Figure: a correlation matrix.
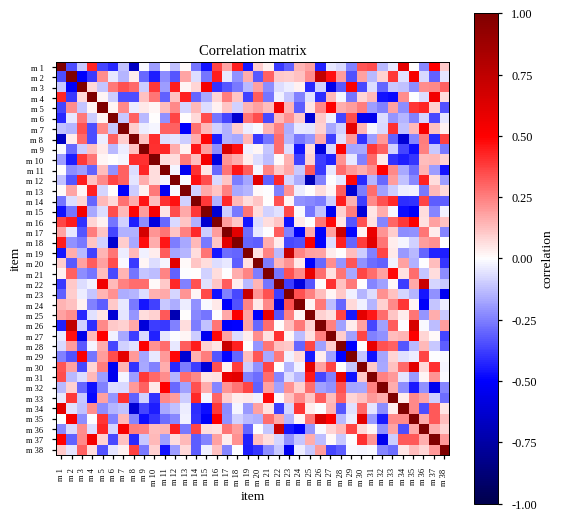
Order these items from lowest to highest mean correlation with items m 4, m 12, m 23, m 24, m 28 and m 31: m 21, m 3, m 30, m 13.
m 30, m 3, m 21, m 13
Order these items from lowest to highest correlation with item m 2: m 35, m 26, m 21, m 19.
m 19, m 21, m 35, m 26
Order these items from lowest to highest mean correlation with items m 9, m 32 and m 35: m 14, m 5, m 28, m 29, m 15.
m 29, m 15, m 5, m 14, m 28
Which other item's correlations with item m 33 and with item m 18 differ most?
m 26
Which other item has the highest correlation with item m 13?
m 4
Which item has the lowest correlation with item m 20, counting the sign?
m 25
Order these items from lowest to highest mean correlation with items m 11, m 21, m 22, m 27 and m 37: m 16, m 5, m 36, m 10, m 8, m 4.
m 8, m 10, m 4, m 16, m 36, m 5
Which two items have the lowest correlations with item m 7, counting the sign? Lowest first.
m 13, m 4
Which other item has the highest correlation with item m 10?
m 15
